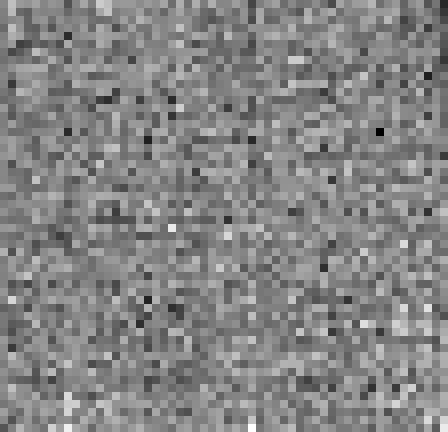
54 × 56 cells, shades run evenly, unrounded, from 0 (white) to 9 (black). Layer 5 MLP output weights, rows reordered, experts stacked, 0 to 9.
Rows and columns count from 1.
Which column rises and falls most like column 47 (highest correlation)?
50
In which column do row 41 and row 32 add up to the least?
46
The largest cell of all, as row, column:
17, 48
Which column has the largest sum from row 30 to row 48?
19
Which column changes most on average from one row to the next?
54
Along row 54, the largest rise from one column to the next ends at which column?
33
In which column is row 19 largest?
41
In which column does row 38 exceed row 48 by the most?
44
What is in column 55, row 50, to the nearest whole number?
4
